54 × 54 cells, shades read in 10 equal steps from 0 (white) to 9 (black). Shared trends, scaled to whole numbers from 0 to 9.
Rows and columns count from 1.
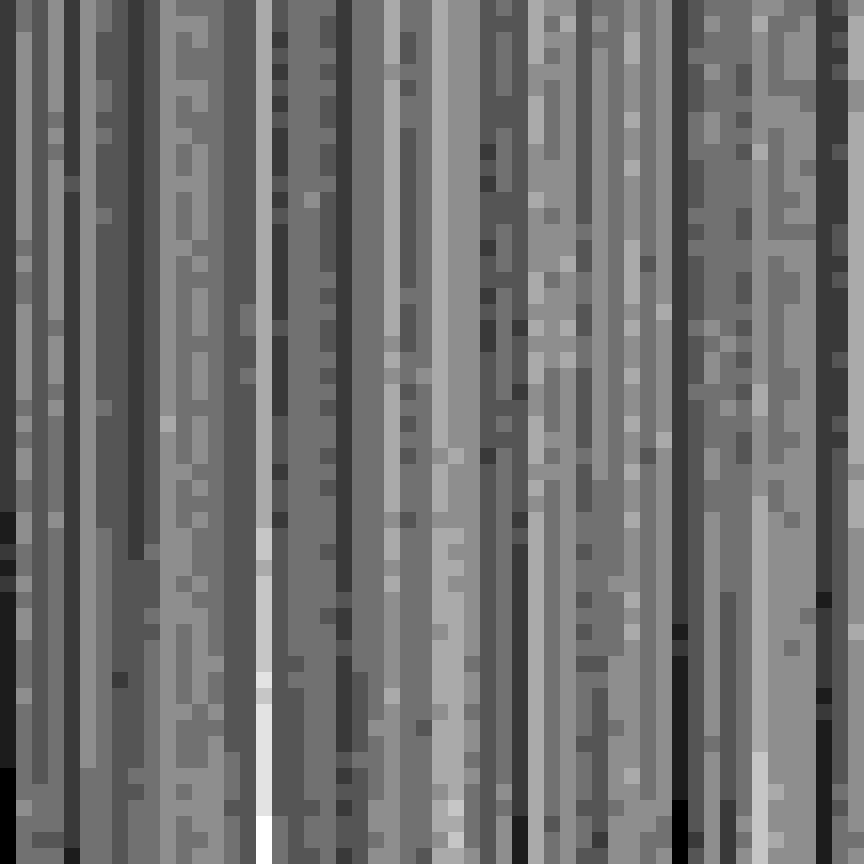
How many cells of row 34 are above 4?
35
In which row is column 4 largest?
53
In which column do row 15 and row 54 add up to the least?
17
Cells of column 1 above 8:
6
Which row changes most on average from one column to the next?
54
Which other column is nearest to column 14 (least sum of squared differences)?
39
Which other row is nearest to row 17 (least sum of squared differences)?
11
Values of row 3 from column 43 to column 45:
7 6 5
